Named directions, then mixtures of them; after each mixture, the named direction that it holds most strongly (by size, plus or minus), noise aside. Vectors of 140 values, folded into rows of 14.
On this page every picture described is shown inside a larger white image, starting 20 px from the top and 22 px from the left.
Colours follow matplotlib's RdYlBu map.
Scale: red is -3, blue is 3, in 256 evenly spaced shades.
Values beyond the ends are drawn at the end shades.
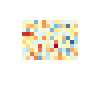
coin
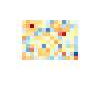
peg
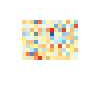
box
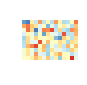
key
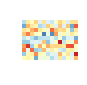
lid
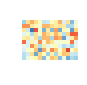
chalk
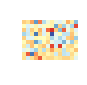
box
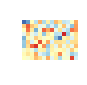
key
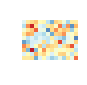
lid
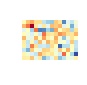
peg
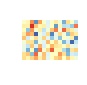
box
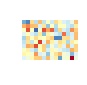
key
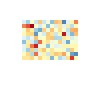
key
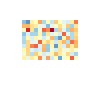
key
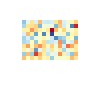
lid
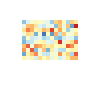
lid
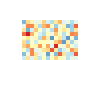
coin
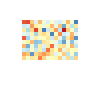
box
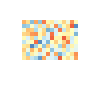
chalk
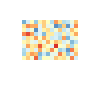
coin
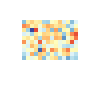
chalk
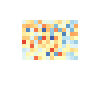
chalk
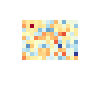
peg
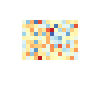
box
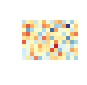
coin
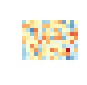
chalk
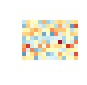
lid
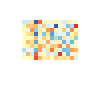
box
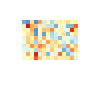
key
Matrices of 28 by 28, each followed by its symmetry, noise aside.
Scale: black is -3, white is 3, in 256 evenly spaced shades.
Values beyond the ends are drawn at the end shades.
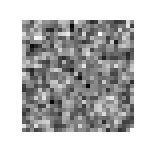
symmetric.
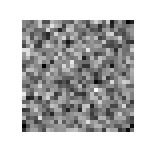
symmetric.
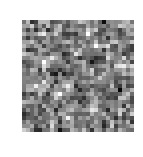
symmetric across the other diagonal.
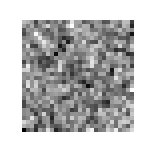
symmetric.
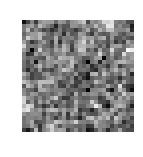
symmetric.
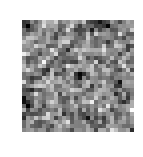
symmetric.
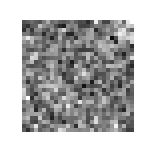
symmetric across the other diagonal.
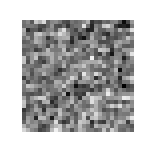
no symmetry.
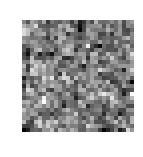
no symmetry.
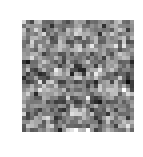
mirrored left to right.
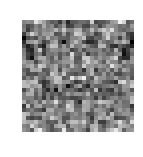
mirrored left to right.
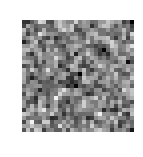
symmetric across the other diagonal.
